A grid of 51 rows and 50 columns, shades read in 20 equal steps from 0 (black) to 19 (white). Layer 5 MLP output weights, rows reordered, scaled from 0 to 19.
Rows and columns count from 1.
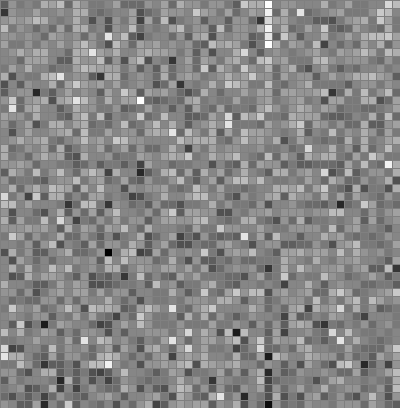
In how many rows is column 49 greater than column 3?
24
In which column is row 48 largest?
33
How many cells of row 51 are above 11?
8
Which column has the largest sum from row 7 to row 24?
11
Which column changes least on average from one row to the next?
37
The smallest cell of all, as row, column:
32, 14
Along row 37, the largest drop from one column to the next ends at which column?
34
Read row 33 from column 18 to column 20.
11 11 8
